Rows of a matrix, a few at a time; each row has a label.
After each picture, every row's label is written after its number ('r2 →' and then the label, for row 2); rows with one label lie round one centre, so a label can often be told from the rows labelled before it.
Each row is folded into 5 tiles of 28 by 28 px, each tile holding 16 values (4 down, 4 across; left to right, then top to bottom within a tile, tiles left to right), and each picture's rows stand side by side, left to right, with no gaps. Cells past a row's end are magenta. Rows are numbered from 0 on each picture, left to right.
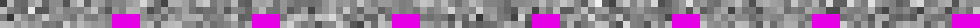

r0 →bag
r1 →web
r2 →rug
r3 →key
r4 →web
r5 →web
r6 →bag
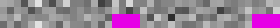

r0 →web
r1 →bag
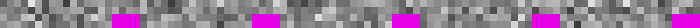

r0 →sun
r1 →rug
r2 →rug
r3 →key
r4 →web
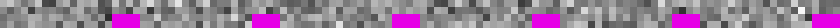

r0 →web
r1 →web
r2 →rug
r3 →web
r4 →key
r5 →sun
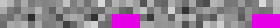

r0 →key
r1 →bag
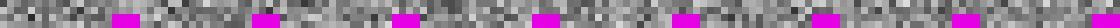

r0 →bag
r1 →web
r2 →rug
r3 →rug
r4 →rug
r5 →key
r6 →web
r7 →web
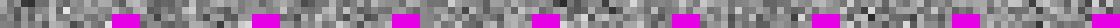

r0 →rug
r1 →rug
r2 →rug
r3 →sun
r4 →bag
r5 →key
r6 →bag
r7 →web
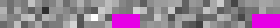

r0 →sun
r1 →bag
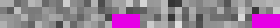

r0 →web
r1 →key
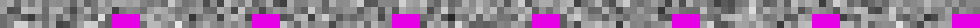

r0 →key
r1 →sun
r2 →bag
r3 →key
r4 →web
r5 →rug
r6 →rug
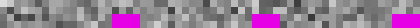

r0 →key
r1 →sun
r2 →bag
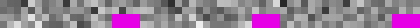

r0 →sun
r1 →rug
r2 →bag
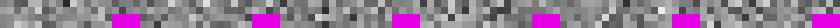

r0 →sun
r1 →web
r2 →bag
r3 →bag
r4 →sun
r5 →web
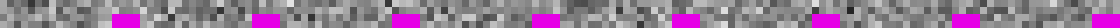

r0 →rug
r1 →bag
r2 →key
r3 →bag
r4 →rug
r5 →key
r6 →web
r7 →bag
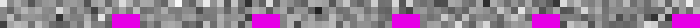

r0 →key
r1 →web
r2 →web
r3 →sun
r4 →key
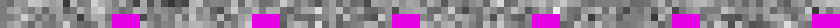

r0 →sun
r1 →rug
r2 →key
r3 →bag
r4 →key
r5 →key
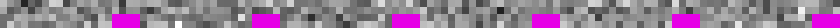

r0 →rug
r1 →key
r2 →key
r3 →bag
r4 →web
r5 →sun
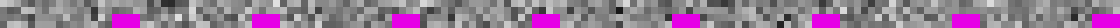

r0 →key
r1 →rug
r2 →bag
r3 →key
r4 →web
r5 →rug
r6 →rug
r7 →key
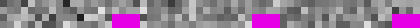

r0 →sun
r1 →rug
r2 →key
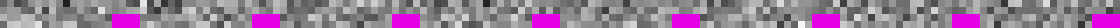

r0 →sun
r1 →rug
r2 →rug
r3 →sun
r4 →sun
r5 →rug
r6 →bag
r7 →web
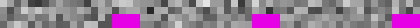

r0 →key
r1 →web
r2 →web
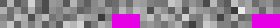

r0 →bag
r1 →sun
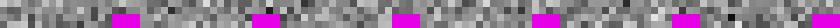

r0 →key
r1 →web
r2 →rug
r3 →web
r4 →sun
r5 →key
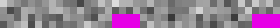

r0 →key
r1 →key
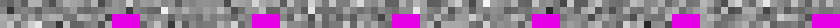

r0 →web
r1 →key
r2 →bag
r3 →web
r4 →bag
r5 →web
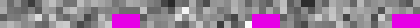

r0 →rug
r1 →rug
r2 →rug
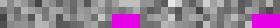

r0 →key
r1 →web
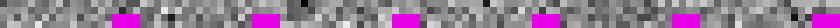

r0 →sun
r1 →key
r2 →rug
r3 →sun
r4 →key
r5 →key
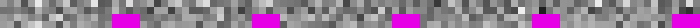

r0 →web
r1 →web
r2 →sun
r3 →sun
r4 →web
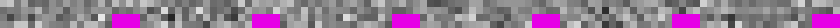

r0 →key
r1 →key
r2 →key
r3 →rug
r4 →sun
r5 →key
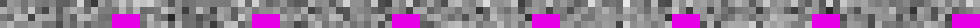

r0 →bag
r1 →key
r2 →web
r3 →web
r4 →web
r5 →web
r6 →key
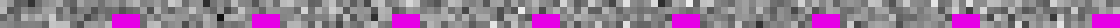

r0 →rug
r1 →sun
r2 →key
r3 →sun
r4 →web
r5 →key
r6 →web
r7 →bag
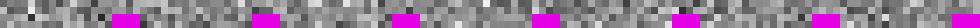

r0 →bag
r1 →key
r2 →web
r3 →web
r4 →sun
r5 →bag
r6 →bag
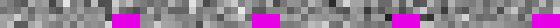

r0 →web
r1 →sun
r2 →web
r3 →bag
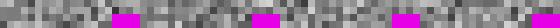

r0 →key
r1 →key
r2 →bag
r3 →key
